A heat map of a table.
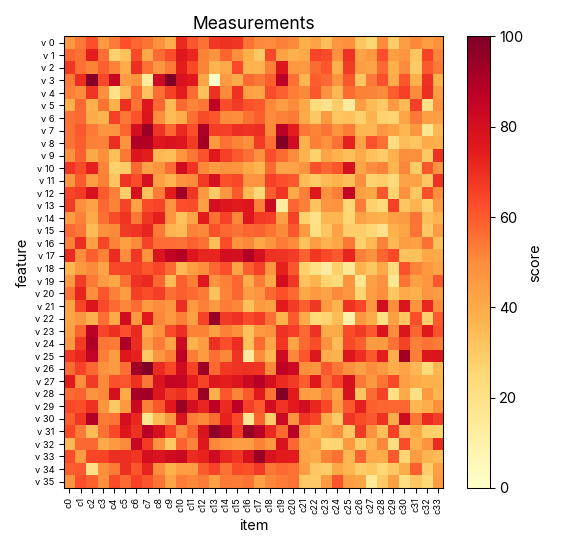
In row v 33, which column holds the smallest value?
c30
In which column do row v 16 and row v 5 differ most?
c13
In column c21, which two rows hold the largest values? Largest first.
v 29, v 30
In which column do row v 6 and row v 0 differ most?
c10
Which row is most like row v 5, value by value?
v 22
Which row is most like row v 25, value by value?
v 30
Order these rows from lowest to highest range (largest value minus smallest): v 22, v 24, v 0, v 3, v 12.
v 0, v 24, v 12, v 22, v 3
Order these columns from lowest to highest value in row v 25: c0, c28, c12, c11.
c12, c11, c0, c28
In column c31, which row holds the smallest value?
v 28
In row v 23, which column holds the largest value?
c2
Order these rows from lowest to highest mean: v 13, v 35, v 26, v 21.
v 35, v 13, v 21, v 26
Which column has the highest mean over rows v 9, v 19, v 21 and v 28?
c19
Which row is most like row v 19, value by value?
v 32
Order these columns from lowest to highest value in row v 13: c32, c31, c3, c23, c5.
c32, c31, c23, c3, c5
